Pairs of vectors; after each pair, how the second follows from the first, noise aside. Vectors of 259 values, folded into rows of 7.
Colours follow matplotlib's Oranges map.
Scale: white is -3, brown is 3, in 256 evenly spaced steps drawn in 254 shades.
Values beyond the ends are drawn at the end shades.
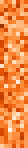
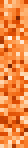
reversed, negated.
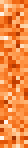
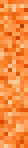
reversed, negated, shrunk.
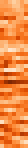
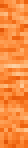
reversed, negated, shrunk.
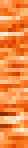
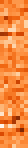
negated, partly zeroed.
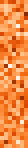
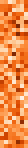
negated.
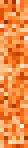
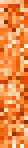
reversed, negated.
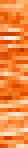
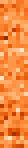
negated, partly zeroed.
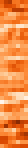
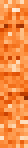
negated, partly zeroed.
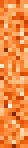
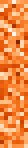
reversed, negated.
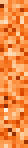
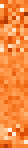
negated, partly zeroed.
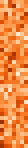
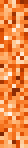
reversed.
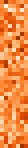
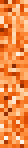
reversed.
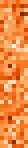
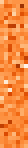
wrapped around, negated, partly zeroed.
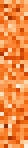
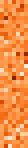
wrapped around, negated, partly zeroed.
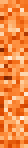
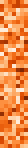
reversed.
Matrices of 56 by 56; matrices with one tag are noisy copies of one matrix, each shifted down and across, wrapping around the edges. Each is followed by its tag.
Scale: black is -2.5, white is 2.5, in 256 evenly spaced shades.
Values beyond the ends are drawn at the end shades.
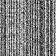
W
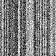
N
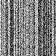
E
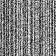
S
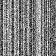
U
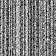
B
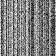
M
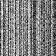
M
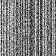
W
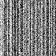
B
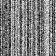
U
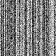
U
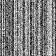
U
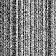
M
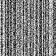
B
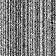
S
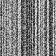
E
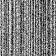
S
